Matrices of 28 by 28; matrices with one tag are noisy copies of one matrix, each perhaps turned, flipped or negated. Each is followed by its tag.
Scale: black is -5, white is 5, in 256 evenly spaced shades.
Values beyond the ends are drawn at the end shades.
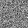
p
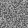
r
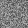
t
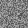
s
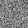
s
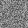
r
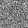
r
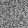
t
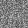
p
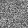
r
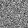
r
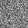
s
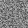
s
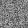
p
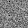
s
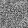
r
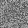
r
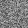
s
